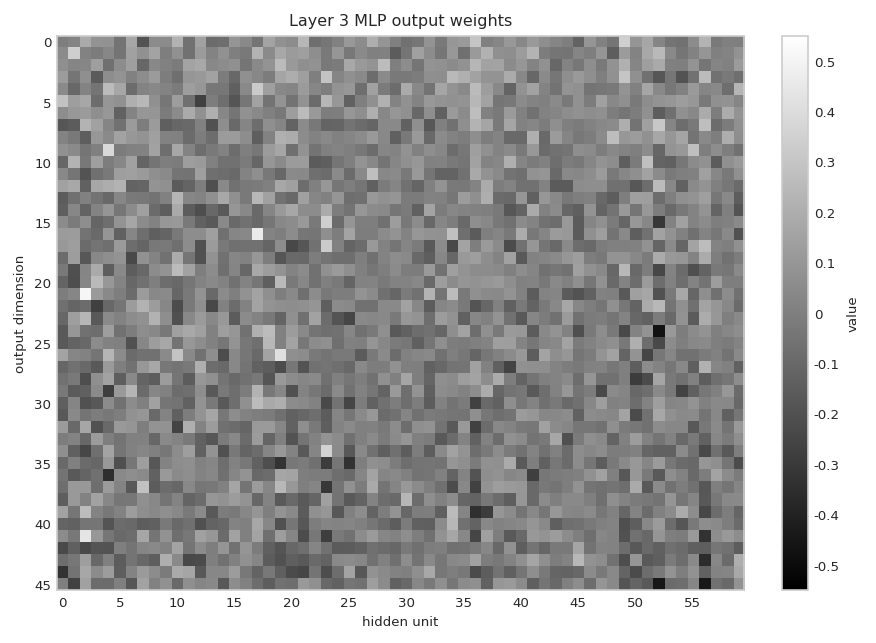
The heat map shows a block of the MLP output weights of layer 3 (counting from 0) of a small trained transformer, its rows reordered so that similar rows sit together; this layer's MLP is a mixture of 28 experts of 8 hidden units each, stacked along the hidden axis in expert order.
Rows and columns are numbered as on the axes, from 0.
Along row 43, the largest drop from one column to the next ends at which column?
56
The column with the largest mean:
17
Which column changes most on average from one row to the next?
52
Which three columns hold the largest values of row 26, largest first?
19, 10, 4
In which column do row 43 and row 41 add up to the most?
2
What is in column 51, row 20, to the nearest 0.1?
0.1
